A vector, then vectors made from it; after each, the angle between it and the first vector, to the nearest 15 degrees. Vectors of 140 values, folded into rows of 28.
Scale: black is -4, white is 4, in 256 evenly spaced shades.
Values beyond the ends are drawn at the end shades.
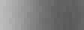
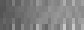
150 degrees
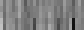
75 degrees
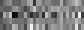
105 degrees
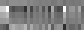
75 degrees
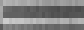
75 degrees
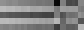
75 degrees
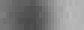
135 degrees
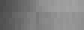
165 degrees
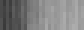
165 degrees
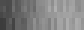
165 degrees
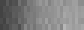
165 degrees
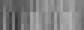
135 degrees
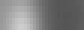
30 degrees
